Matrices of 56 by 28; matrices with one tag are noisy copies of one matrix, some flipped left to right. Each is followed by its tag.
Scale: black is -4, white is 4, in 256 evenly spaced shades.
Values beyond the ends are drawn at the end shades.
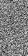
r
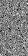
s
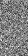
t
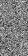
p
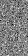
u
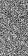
u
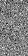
u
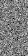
r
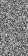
p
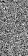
r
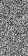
u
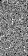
t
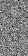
u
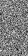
s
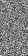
p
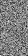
p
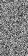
r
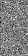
p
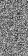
u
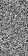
t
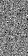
u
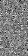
t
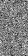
u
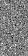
u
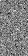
u
